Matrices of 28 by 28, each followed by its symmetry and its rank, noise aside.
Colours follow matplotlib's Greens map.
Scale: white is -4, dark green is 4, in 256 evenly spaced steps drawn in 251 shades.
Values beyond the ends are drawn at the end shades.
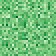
no symmetry, rank four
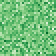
no symmetry, rank eight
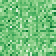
no symmetry, rank six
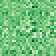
no symmetry, rank four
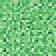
antisymmetric, rank six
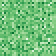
no symmetry, rank eight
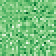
antisymmetric, rank eight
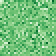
no symmetry, rank six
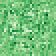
no symmetry, rank six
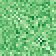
symmetric, rank eight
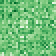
symmetric, rank six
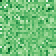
symmetric, rank six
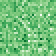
no symmetry, rank six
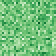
antisymmetric, rank six
